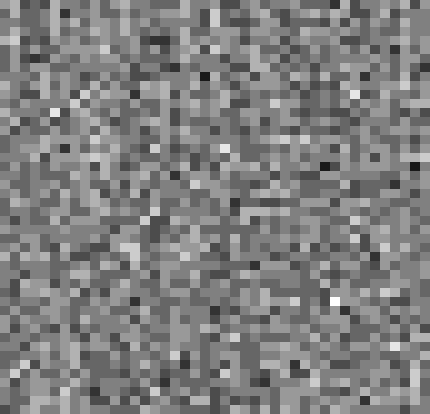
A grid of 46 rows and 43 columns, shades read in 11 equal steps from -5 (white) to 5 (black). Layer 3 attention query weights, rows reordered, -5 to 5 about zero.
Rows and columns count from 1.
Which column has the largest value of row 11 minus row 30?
14
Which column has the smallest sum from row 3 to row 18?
41
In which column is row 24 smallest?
16
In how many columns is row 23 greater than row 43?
20
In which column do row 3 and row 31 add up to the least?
8
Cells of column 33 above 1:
4
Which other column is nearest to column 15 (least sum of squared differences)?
25
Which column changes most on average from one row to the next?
35
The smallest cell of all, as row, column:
34, 34
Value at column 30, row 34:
-3
